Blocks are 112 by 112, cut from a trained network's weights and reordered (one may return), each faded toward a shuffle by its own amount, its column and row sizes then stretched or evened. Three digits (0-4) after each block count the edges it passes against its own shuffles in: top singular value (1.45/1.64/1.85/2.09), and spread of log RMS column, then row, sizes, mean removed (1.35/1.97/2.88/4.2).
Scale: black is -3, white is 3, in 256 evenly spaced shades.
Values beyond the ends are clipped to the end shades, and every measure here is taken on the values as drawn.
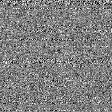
1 0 3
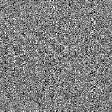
3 2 1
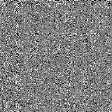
1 3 2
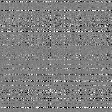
3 2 4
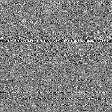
4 0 3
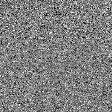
0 0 2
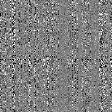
1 4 2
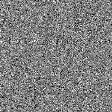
0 1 1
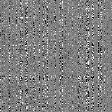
0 4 2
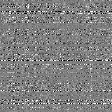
1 2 4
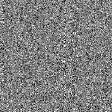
2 2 0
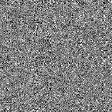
2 2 2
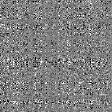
1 3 3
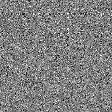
2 1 1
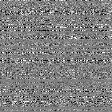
3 0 4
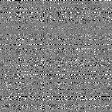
2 2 4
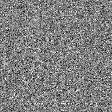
0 0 1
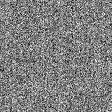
1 0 0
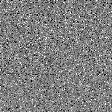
2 0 1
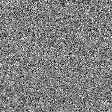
1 0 2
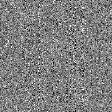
0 3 0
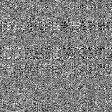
3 0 3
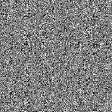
3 2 1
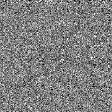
1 2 1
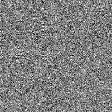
3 1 0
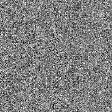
1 2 0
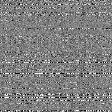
3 0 4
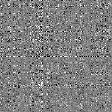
3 3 3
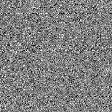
4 0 2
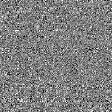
3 1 2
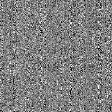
2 3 1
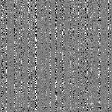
1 4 2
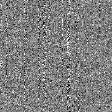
0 3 0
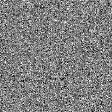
0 2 0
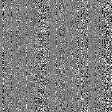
1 4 1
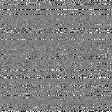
3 2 4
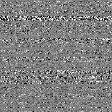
2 1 4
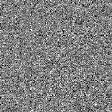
3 2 1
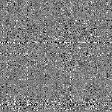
2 3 3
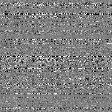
1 2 4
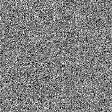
0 1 1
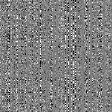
1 4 2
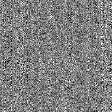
2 3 1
